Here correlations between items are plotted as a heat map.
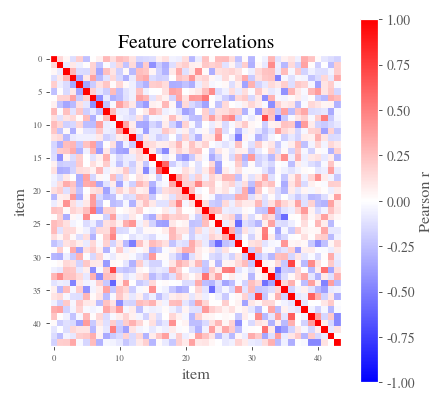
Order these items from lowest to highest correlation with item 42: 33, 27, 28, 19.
27, 33, 28, 19
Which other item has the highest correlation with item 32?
9
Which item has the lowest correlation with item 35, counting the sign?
24
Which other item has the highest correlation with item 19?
22
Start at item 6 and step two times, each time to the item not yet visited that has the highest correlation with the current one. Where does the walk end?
33
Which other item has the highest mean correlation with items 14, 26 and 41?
32
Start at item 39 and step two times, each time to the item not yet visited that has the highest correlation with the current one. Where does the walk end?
31
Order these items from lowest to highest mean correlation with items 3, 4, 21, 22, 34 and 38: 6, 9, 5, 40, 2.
40, 9, 5, 2, 6
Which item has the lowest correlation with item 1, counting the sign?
15
